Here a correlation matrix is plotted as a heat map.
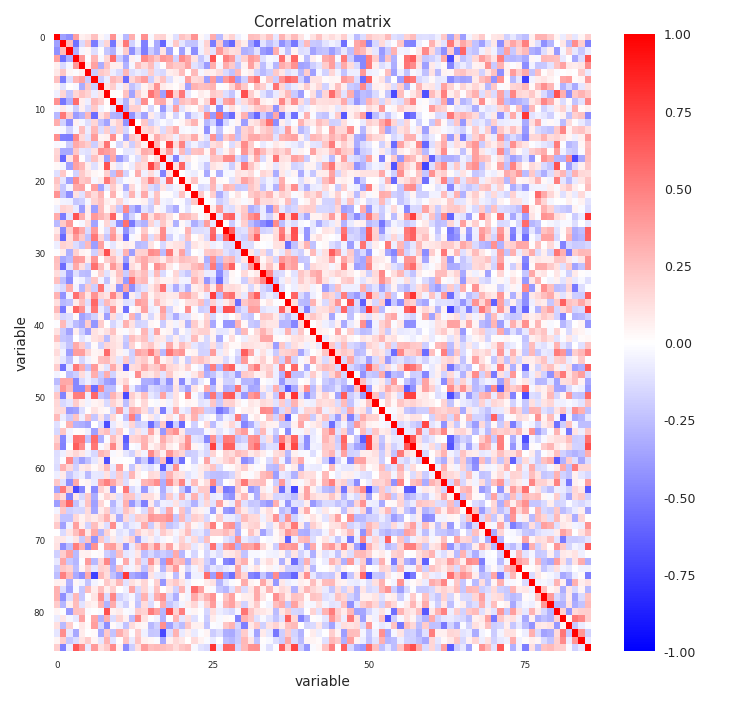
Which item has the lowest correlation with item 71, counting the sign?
49
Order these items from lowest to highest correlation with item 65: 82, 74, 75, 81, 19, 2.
81, 82, 19, 74, 75, 2
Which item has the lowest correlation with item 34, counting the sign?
26
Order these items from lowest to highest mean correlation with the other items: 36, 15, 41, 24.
24, 41, 15, 36
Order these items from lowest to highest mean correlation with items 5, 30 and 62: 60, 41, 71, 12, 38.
12, 38, 41, 71, 60
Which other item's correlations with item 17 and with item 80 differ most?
8
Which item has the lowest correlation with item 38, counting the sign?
63
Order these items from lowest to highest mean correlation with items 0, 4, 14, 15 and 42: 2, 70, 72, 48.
2, 48, 72, 70
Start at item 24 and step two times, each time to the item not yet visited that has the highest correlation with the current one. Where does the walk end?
11
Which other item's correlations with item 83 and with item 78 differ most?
17
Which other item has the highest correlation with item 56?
50
